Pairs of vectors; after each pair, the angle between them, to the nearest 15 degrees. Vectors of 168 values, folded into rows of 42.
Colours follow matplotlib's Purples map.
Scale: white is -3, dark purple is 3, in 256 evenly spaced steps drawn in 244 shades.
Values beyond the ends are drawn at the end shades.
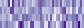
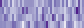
120 degrees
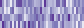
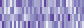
15 degrees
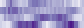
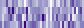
75 degrees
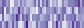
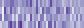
135 degrees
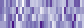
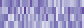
90 degrees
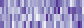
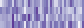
135 degrees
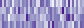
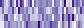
75 degrees
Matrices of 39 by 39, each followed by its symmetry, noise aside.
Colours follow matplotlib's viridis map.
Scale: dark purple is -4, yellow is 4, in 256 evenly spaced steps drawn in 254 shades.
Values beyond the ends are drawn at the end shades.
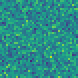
same after a half turn.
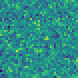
no symmetry.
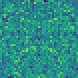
mirrored left to right.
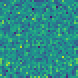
mirrored left to right.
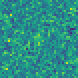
same after a half turn.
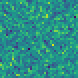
antisymmetric.
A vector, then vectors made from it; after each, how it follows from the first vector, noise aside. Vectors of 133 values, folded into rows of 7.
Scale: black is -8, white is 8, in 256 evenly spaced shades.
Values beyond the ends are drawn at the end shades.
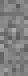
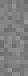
reversed, negated, shrunk.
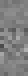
negated, partly zeroed.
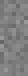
shrunk.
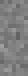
shrunk.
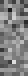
wrapped around, negated, scaled up.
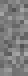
wrapped around, negated.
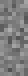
reversed.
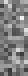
wrapped around, negated, scaled up.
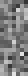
wrapped around, negated, scaled up.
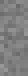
shrunk.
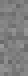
shrunk.
